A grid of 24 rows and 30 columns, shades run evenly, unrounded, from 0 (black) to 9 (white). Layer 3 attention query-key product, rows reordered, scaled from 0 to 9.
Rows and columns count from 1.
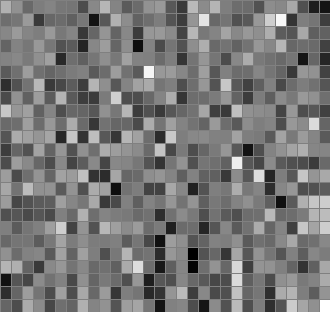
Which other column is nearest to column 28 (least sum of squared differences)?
29
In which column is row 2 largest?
26
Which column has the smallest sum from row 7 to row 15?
23
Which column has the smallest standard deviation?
20
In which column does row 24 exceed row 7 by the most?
30
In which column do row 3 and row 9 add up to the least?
13
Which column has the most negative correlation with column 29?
2
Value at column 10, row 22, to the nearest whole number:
4
